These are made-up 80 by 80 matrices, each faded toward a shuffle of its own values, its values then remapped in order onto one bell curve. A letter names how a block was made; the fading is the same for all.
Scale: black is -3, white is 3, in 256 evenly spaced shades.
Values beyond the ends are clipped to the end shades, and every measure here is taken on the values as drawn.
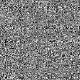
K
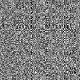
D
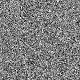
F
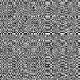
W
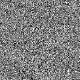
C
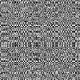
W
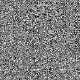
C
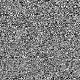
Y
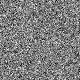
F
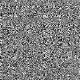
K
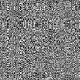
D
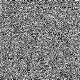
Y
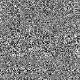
K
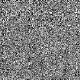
C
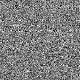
Y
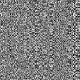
D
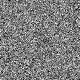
F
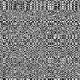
W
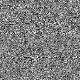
Y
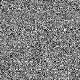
Y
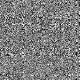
C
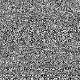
K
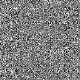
K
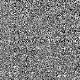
C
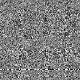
K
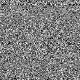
Y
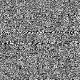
Y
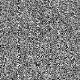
C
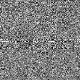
K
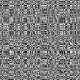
W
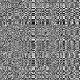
W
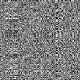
D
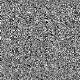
C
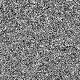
F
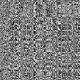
D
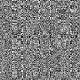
D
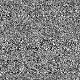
Y
